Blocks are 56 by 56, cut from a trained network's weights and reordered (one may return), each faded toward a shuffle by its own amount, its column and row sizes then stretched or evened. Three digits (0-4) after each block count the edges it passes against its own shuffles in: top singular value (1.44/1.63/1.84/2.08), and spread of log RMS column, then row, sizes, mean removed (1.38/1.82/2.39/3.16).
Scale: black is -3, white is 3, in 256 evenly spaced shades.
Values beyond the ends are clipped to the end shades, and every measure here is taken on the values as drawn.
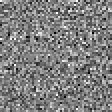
1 0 1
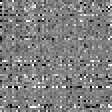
0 2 4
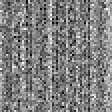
4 2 0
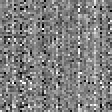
2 3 1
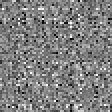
1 2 3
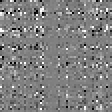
0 4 4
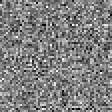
1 0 1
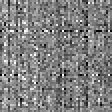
3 1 2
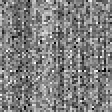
3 0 1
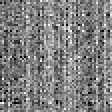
4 1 2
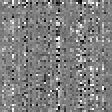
1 4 2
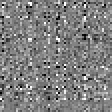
1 3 3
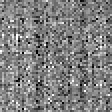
2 1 2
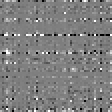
3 2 4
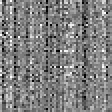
4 3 2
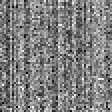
4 0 0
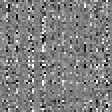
1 4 2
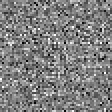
1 1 1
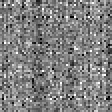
2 0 2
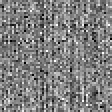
3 0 1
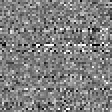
3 1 3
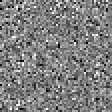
0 2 1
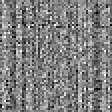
4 0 2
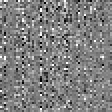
0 4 1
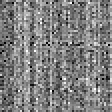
4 0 2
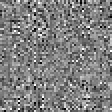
1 3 2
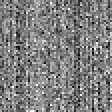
3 1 0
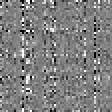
4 4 2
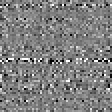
2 1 4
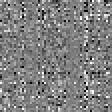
2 4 2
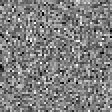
0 1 0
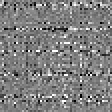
2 2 4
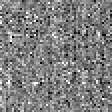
0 1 1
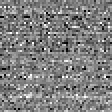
1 0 3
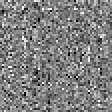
0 3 0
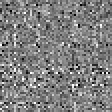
1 2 3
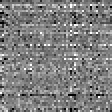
3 2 3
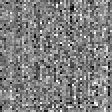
1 2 0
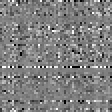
2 0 4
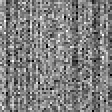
4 0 0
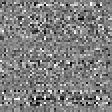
3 1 4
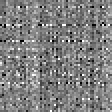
3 0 3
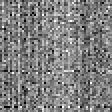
3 0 2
